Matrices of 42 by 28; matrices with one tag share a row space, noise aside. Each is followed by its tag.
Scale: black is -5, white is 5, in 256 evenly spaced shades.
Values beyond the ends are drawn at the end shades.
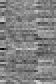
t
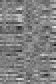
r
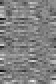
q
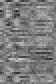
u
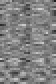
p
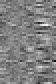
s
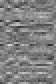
u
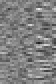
s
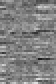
t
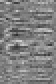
u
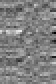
r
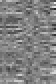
r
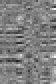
r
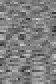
p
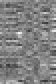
r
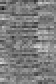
t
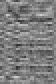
u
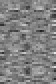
p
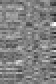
r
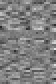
p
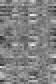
q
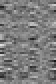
q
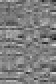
r
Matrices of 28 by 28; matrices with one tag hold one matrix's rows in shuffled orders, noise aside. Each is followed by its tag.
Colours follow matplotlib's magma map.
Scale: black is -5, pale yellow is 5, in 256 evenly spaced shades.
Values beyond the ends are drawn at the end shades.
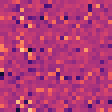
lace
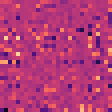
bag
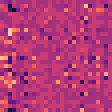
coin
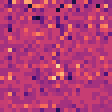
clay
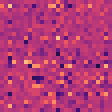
clay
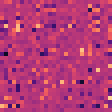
bag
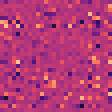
bag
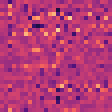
clay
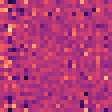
coin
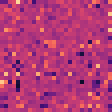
bag
